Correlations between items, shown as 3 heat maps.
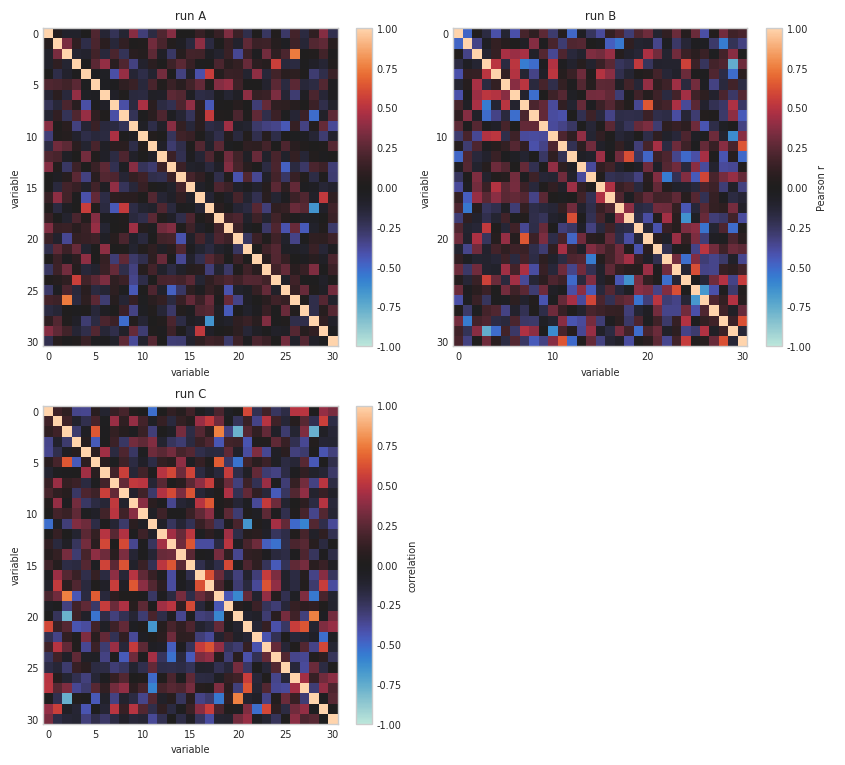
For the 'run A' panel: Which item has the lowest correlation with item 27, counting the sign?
19
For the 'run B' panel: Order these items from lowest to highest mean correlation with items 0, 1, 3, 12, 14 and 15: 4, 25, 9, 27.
25, 9, 27, 4
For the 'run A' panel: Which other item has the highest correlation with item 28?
23
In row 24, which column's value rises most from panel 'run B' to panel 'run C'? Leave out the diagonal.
17
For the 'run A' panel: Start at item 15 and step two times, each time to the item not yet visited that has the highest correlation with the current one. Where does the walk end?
10
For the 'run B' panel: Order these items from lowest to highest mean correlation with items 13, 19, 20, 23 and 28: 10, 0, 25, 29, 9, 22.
29, 10, 22, 9, 0, 25
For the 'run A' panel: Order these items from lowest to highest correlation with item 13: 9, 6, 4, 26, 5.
26, 4, 5, 6, 9
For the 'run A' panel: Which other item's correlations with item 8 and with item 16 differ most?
4
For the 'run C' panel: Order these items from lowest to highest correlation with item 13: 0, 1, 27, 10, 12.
1, 10, 0, 27, 12
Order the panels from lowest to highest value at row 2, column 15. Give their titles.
run C, run A, run B
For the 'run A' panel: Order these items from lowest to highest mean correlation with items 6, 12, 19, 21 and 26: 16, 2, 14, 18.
16, 18, 14, 2
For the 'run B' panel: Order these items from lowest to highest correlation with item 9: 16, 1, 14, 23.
14, 1, 23, 16
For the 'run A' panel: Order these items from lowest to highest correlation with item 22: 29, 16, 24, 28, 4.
16, 29, 28, 24, 4
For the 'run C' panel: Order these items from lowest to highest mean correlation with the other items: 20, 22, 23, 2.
20, 22, 2, 23
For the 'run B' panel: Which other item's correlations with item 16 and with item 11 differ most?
30
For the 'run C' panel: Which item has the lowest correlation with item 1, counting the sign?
22
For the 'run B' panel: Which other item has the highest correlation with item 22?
18
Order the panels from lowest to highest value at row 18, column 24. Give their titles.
run B, run C, run A
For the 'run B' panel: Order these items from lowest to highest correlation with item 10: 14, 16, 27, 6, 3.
14, 16, 6, 27, 3
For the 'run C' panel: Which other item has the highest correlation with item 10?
7
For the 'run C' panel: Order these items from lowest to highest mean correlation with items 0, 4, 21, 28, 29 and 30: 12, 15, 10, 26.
10, 12, 15, 26
